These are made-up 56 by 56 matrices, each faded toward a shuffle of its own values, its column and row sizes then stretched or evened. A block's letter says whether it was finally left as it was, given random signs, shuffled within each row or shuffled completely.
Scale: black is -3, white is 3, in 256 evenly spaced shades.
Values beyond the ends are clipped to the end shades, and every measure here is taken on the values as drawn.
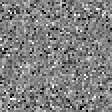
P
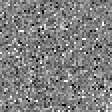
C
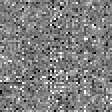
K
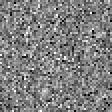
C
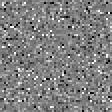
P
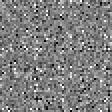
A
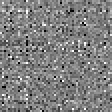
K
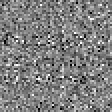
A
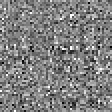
K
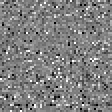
P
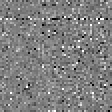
K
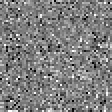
A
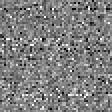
P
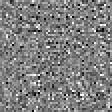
K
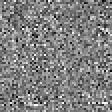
A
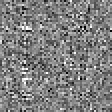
K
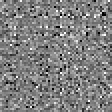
K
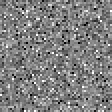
C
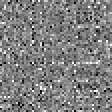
K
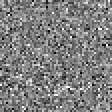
P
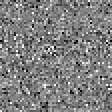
P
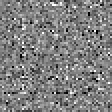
A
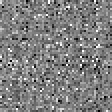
K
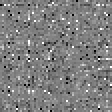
K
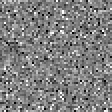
P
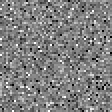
C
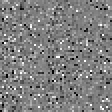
A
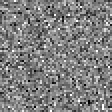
C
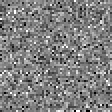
P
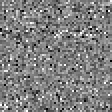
P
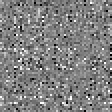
A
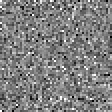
P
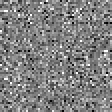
A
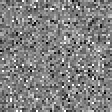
A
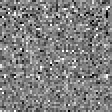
A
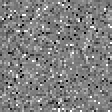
C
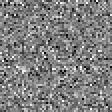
P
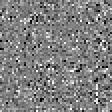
K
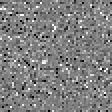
P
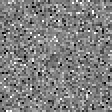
C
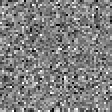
K
